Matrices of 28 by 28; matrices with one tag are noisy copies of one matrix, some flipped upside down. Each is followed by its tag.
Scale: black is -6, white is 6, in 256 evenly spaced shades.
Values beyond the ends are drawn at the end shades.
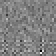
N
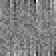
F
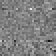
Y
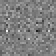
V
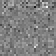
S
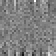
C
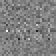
V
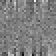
C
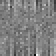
F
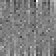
F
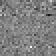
Y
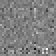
S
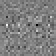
V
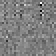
N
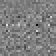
V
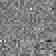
Y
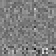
S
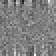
C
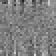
C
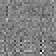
N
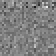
S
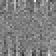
C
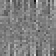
F
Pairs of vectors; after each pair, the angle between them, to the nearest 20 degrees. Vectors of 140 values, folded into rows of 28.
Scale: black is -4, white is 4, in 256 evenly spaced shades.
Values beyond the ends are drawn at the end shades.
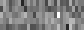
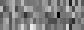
140 degrees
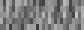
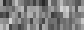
80 degrees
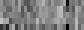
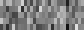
60 degrees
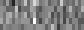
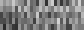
120 degrees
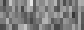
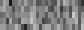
140 degrees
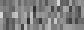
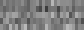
80 degrees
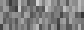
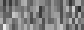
80 degrees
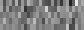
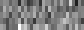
120 degrees
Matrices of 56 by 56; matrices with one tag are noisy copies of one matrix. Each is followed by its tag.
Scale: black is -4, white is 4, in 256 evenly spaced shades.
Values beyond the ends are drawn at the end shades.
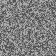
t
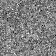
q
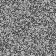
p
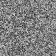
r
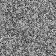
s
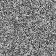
r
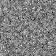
t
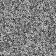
p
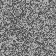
s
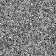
p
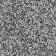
s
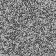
r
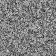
t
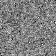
q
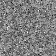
r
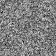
p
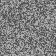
q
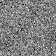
p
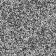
q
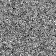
s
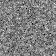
r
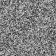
p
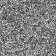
q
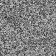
q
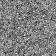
r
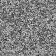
q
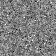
r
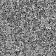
q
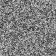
r
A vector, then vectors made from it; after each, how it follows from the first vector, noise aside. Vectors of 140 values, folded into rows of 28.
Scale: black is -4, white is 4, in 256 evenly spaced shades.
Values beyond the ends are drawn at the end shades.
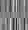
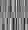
copied.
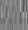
wrapped around, shrunk.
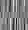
copied.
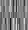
negated.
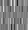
reversed, negated, partly zeroed.
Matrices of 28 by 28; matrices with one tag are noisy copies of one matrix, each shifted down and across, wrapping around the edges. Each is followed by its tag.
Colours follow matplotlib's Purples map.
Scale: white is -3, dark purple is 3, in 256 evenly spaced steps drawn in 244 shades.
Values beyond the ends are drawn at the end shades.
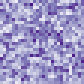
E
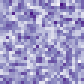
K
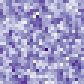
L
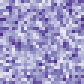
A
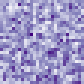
K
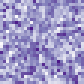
E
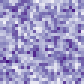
L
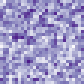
K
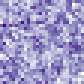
L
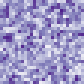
K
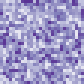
A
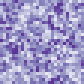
L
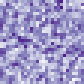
K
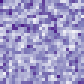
K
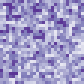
K
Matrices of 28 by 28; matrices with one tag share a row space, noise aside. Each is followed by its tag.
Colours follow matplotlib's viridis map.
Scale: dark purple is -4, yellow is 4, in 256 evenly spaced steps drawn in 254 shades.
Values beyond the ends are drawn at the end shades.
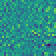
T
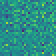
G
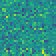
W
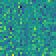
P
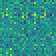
G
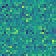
W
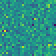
T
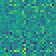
G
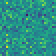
W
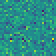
G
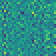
T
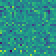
P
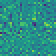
P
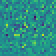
G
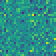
T
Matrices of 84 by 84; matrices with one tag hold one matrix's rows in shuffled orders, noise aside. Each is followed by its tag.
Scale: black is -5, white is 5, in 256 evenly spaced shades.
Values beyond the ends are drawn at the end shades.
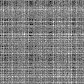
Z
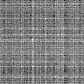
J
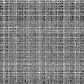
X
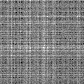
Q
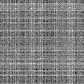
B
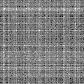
X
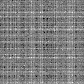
B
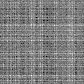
B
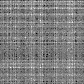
B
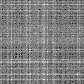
Q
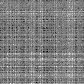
B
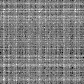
X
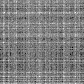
X
